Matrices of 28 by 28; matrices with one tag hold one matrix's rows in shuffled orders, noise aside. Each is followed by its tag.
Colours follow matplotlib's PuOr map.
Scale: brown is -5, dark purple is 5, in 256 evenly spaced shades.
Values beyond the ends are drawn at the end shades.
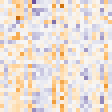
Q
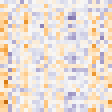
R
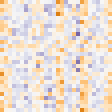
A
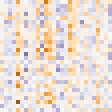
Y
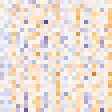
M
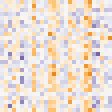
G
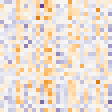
Y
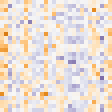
R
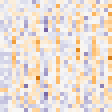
M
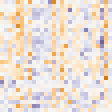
Q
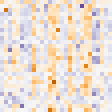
G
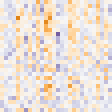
Y
